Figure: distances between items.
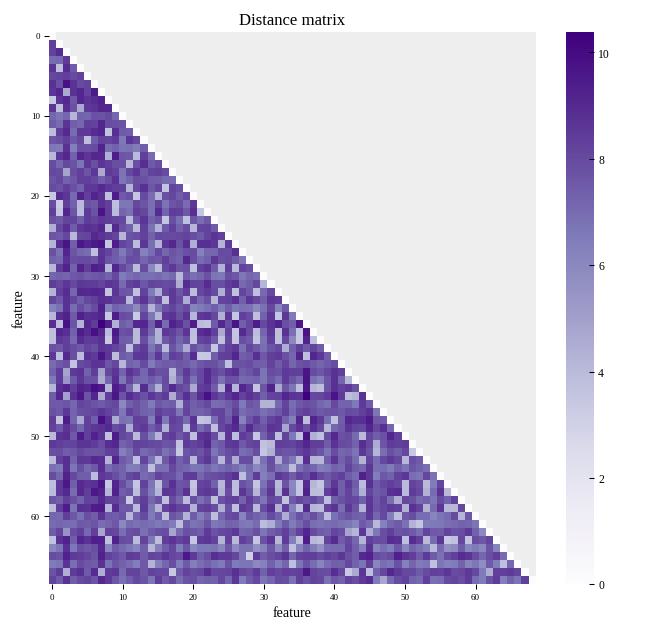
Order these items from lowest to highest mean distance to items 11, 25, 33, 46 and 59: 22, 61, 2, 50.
61, 50, 22, 2
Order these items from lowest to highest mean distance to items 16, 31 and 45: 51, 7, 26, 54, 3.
51, 7, 54, 3, 26
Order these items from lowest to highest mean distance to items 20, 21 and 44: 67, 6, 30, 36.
30, 36, 67, 6
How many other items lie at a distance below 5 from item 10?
3
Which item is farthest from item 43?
36
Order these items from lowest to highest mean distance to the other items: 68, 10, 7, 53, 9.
53, 10, 68, 9, 7
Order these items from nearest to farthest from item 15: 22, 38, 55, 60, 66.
38, 66, 60, 55, 22
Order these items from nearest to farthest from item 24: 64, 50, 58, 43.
50, 64, 43, 58
